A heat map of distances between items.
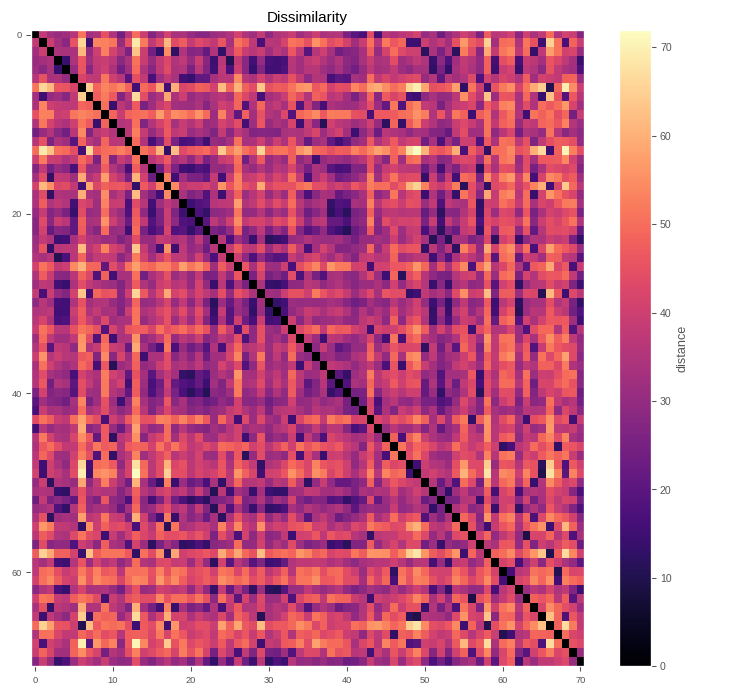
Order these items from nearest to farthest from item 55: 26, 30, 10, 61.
30, 10, 61, 26
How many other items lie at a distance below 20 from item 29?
6
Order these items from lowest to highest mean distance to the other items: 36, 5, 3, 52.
52, 3, 5, 36
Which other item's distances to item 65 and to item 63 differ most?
49
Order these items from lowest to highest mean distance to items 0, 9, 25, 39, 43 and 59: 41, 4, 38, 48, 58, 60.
4, 41, 38, 48, 60, 58
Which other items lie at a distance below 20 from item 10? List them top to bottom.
8, 27, 34, 37, 45, 47
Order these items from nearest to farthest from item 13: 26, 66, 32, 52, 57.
66, 57, 52, 32, 26
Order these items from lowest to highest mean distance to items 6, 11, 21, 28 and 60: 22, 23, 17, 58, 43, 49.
23, 22, 17, 58, 43, 49
